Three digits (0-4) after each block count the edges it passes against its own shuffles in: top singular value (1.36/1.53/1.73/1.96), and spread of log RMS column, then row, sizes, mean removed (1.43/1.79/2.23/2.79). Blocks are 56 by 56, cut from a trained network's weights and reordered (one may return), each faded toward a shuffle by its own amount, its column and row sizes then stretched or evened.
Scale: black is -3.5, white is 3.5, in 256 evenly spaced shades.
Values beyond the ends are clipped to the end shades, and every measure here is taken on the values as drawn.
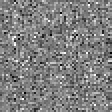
2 1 2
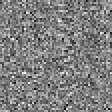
1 0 1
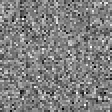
1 0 0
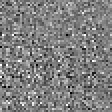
1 2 3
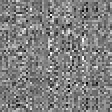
4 4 1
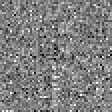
1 0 1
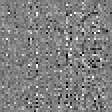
0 4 2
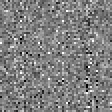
1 3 1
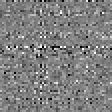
3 1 4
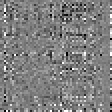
3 4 3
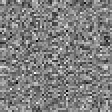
3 2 0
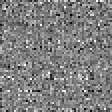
0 1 3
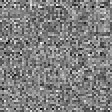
2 0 2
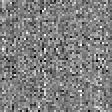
1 2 1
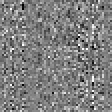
2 4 0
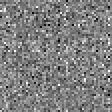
1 2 1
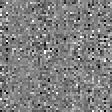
0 3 2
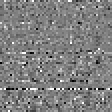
3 1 4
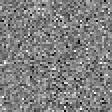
1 1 0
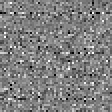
0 2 3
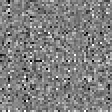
0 2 2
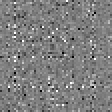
0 3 2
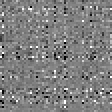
1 3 4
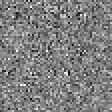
1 1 2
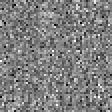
0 0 0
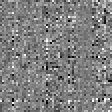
1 4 2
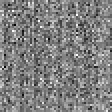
2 0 1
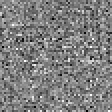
0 0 2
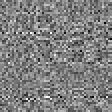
4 0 3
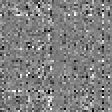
2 4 3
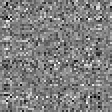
2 2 3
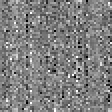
1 3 1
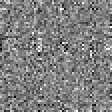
2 2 2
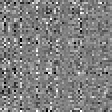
3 4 2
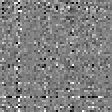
3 3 3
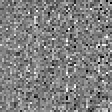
1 3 0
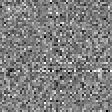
3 1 1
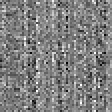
4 3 0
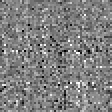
1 1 3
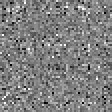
1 2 2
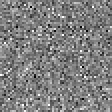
0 1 2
